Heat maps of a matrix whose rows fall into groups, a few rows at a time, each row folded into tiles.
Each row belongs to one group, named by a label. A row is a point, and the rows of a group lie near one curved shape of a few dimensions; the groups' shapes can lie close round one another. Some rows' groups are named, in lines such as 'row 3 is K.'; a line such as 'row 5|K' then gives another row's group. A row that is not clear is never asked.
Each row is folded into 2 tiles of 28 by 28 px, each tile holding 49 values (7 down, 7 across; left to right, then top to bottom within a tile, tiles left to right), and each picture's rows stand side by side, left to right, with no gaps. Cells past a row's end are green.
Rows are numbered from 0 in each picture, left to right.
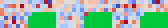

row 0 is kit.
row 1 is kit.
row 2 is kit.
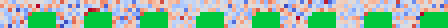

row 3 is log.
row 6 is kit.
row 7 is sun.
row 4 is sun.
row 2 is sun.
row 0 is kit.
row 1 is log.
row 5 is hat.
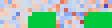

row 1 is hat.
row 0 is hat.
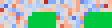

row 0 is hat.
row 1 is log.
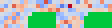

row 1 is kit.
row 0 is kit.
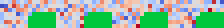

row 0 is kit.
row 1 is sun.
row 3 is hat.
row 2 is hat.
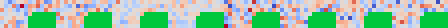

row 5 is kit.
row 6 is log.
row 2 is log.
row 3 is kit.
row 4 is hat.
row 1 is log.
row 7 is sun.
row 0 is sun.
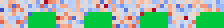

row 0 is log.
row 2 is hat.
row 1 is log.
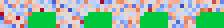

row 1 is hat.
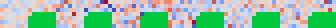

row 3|hat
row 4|kit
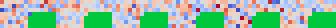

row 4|hat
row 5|log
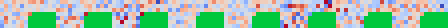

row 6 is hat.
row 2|sun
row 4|kit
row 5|kit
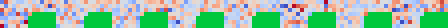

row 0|hat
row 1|kit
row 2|sun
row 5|kit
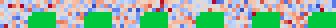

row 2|kit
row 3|hat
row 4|sun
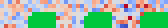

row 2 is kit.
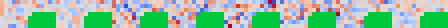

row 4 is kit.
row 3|log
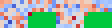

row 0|log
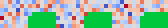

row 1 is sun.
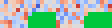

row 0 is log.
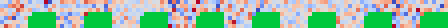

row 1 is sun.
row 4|log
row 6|log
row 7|hat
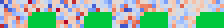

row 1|log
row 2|kit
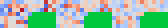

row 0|kit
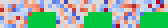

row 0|kit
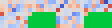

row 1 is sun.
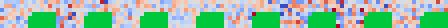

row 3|log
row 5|kit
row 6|hat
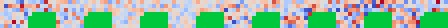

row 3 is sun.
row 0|kit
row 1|hat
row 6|log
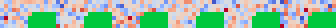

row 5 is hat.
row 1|hat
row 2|hat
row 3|log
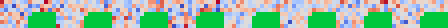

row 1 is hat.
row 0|log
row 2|sun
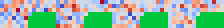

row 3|kit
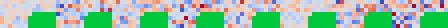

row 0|log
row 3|kit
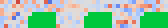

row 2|kit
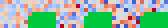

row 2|hat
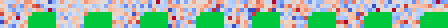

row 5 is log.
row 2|log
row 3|kit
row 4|kit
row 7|kit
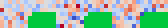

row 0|log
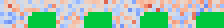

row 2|kit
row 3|log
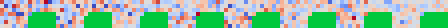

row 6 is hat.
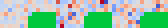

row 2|kit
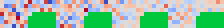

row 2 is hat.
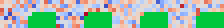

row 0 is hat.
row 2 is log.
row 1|sun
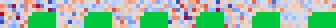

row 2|log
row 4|hat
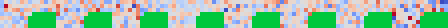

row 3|log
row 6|kit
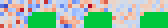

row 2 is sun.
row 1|kit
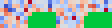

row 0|hat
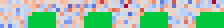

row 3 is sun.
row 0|kit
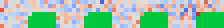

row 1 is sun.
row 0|hat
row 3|sun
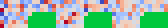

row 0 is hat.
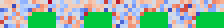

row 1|kit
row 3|log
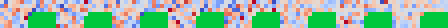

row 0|log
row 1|hat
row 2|log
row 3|log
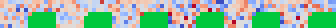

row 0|kit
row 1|hat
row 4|log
